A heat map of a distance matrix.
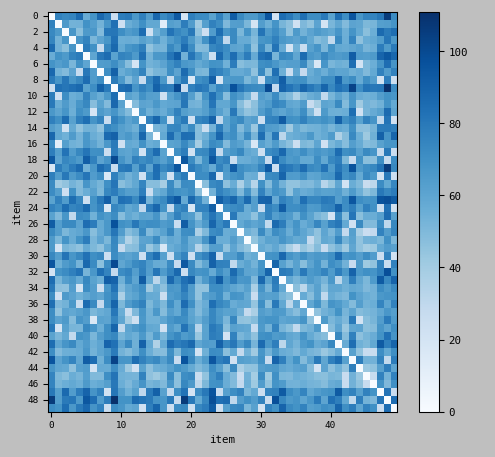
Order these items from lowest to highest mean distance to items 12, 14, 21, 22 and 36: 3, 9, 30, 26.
3, 26, 30, 9
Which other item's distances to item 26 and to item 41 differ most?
43
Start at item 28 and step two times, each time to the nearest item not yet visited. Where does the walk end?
11
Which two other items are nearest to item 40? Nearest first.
25, 3
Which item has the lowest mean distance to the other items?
29
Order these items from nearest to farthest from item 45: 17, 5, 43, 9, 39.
39, 43, 5, 17, 9
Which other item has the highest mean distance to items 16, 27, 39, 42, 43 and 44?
9
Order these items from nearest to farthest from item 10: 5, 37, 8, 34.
34, 37, 8, 5
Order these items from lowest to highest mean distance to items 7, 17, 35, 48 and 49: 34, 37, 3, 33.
34, 37, 3, 33
